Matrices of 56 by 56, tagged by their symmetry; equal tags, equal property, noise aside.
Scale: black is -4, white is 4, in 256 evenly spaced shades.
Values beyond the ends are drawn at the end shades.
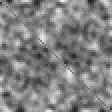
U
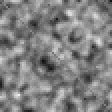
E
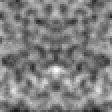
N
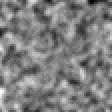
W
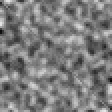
U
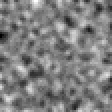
W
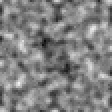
U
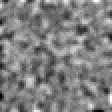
W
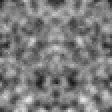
N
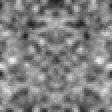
N
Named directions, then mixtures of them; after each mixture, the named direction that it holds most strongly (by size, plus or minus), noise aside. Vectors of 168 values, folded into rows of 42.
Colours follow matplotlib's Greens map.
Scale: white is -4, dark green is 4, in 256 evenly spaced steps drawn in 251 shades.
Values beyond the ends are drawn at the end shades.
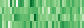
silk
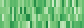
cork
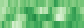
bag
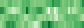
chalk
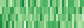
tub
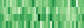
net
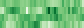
chalk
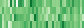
silk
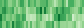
bag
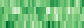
chalk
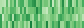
cork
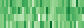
net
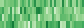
cork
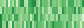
tub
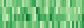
net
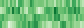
chalk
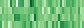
silk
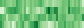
chalk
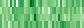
silk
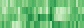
bag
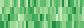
tub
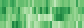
bag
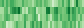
net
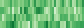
cork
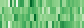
silk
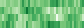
chalk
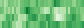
bag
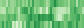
bag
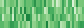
cork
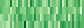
tub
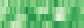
bag
